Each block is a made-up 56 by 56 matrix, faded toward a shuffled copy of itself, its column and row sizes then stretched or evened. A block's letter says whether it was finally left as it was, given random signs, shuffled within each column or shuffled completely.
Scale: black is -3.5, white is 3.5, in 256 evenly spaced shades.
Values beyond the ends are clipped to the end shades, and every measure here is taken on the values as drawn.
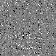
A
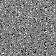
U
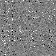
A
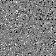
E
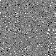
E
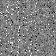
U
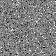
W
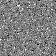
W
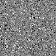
A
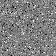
W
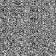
E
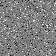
W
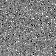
W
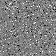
W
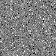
U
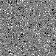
A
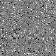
E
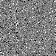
U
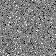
W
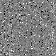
U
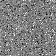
W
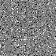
A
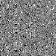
E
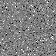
W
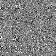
A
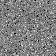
W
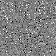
A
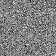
W
